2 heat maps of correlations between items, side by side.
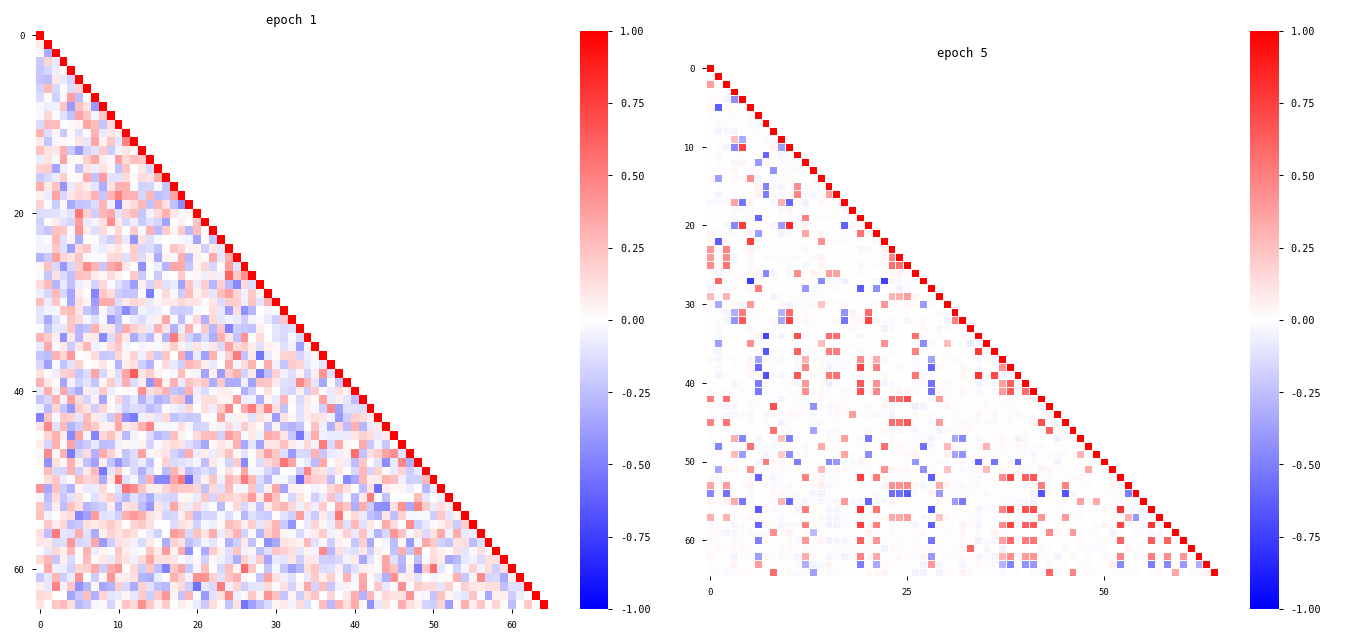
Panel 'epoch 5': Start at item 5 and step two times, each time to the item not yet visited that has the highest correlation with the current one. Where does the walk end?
48
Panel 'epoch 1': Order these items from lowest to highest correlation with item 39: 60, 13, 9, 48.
60, 48, 13, 9
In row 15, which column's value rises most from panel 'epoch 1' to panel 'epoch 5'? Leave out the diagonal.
36
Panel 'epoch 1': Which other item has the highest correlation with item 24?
27
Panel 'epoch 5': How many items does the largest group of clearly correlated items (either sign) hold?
15
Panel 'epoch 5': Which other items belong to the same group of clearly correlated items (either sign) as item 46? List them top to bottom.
8, 13, 43, 59, 64
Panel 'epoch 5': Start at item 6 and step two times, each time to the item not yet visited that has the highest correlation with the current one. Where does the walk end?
63
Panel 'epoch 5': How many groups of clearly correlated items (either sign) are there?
8
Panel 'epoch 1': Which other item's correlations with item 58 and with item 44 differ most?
48
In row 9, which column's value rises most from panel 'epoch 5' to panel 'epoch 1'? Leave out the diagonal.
20
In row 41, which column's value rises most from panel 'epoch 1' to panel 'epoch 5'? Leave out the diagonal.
19
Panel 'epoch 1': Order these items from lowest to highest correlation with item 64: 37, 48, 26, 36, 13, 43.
26, 37, 43, 48, 36, 13
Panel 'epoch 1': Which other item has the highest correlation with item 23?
62
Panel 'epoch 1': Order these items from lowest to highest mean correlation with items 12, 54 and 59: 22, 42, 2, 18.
42, 2, 22, 18
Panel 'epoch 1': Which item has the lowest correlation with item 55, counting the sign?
32
